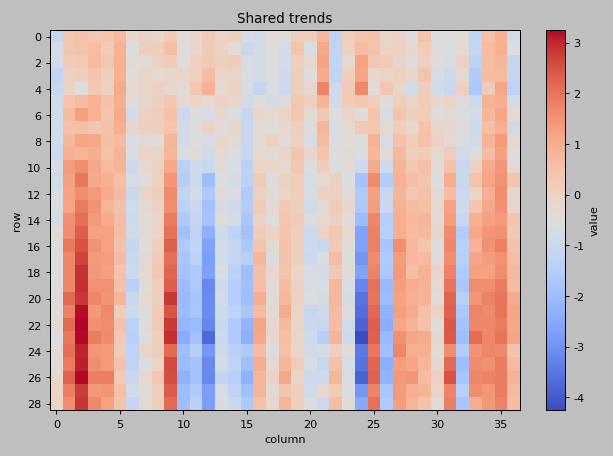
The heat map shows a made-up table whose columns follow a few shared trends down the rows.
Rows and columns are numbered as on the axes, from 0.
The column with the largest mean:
2
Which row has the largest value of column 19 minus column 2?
4
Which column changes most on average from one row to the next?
24
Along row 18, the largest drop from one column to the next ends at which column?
10
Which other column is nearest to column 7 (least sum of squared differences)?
23
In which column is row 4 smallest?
33
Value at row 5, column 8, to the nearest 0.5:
0
